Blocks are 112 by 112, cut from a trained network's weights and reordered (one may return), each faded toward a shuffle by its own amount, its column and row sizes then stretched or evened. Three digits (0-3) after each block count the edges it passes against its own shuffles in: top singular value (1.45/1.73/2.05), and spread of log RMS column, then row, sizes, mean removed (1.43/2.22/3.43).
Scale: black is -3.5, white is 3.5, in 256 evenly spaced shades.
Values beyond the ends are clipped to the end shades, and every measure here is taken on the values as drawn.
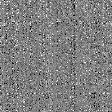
0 2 1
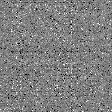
0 1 0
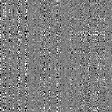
3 3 2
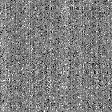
2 0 1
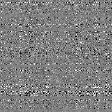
1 2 3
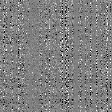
1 3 0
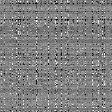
3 3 2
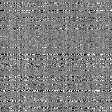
3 0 3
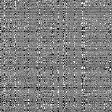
3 3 1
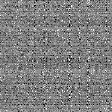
2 2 1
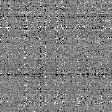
2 2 2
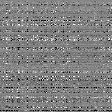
3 2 3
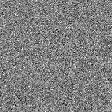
1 0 0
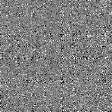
0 2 2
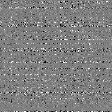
1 2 3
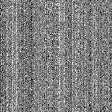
3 2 0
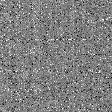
0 0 1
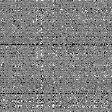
3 2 2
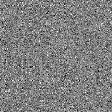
1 1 0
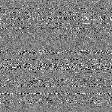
1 0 3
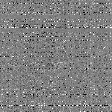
1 1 3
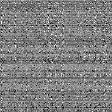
3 2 1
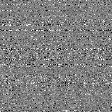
0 1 3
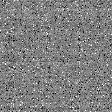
0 1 0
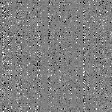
0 3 1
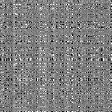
3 2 3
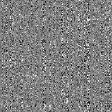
2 3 1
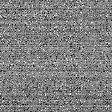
2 1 0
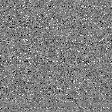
0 1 2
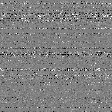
1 0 3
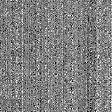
3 2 1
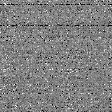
2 1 2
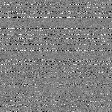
1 0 3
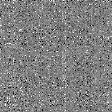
0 2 2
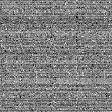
3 1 0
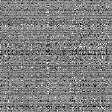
3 2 2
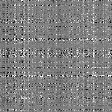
3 2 3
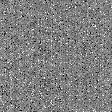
0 1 0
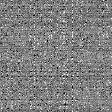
2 2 0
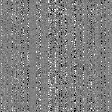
2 3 1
